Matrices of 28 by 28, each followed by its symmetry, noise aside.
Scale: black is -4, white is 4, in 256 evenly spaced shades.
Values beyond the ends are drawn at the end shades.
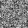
same after a half turn.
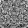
mirrored left to right.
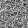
same after a half turn.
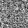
antisymmetric.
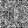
mirrored top to bottom.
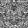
mirrored left to right.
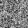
no symmetry.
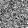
symmetric.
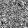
antisymmetric.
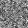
same after a half turn.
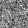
antisymmetric.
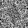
same after a half turn.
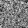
no symmetry.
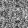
mirrored top to bottom.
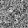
symmetric.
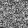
same after a half turn.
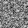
no symmetry.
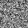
no symmetry.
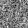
same after a half turn.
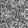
mirrored top to bottom.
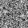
same after a half turn.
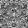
mirrored left to right.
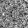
mirrored top to bottom.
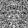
mirrored left to right.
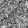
symmetric.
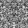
mirrored left to right.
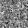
antisymmetric.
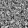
antisymmetric.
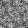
same after a half turn.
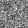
no symmetry.
